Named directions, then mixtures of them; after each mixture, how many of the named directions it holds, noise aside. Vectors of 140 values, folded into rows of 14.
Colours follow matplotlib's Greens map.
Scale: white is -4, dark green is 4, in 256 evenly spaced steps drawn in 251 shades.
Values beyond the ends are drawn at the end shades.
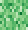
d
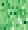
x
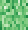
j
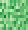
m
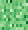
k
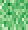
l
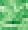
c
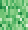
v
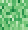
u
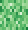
one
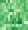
four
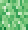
three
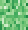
one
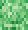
three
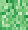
two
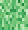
two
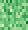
two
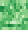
one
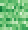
four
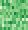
four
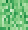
three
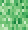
three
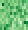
one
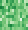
four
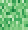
one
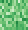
one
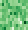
one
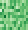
one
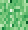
two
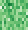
four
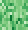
four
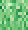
three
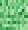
four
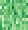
four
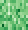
two
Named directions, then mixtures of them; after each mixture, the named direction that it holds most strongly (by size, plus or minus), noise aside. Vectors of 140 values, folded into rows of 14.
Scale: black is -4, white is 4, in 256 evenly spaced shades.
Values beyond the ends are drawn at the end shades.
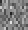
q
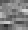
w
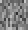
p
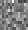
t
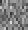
q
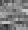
w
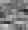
w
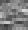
w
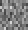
q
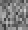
p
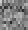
q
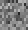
t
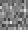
p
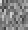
q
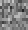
t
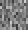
p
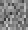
q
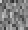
p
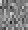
q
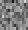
t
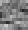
w
